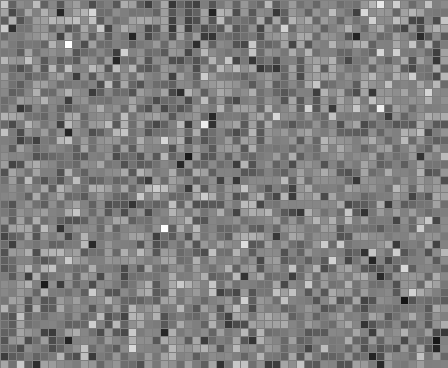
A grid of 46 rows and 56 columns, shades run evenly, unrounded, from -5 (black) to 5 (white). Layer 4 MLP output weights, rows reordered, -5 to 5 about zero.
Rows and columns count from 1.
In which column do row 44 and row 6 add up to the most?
9
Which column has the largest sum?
42
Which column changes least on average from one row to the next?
38
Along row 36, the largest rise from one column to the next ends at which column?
7
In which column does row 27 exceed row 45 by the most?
10
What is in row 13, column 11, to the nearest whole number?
1
